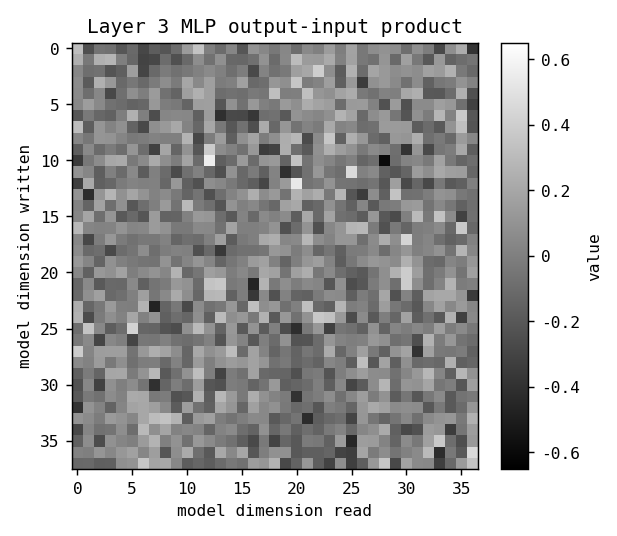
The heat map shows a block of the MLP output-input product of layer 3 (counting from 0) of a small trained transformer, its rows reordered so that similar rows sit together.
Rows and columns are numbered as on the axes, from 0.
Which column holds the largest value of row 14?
10
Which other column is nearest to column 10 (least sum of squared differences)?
31
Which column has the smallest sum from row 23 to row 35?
20
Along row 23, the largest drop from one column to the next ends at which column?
7
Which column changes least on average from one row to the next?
4
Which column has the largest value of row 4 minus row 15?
35
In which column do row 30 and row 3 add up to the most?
28
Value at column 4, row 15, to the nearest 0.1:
-0.2
